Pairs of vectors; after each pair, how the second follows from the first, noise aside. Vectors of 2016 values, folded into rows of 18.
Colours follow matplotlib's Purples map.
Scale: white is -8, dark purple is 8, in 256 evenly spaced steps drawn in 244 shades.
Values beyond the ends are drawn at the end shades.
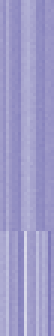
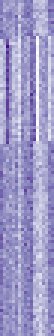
wrapped around, scaled up.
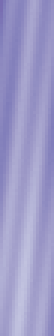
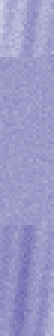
negated, partly zeroed.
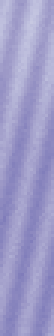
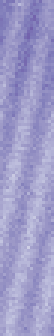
negated.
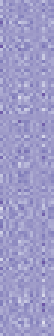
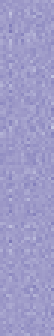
reversed, shrunk.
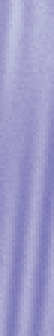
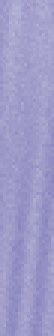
shrunk.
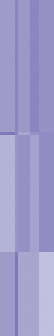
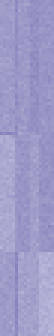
shrunk.
